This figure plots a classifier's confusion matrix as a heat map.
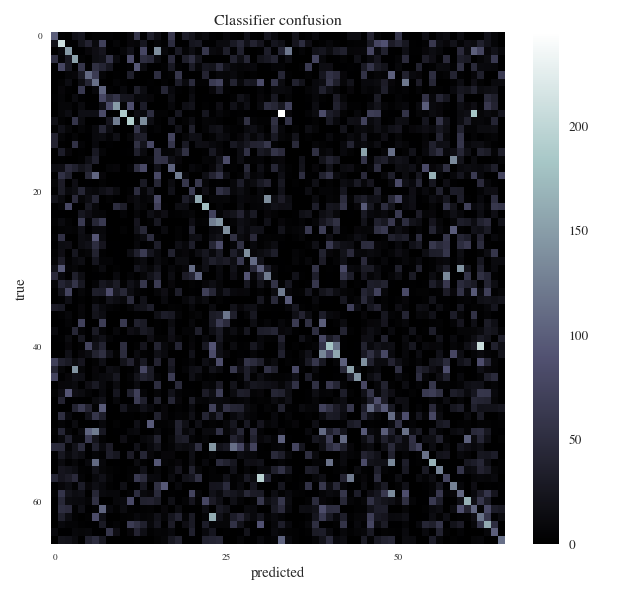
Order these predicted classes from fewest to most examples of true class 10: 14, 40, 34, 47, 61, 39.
34, 40, 14, 47, 39, 61
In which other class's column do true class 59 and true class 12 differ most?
49
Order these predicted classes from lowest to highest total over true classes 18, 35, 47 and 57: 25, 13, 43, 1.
25, 13, 1, 43
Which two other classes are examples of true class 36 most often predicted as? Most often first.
25, 61
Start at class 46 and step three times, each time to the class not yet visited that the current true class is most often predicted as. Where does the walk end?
45
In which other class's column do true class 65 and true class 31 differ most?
57
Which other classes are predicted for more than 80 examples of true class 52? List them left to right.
33, 42, 60
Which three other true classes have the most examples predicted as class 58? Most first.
16, 25, 41
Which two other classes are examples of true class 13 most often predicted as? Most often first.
17, 59
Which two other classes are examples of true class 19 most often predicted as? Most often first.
50, 21
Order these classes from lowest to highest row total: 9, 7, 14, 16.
7, 16, 14, 9
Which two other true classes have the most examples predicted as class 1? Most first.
30, 4
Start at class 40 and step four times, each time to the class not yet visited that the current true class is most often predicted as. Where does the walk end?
14
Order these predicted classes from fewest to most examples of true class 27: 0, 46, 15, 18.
0, 18, 15, 46
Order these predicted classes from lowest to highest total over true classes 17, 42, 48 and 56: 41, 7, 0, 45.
41, 0, 7, 45
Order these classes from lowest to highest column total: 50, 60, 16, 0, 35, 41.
16, 35, 0, 50, 60, 41
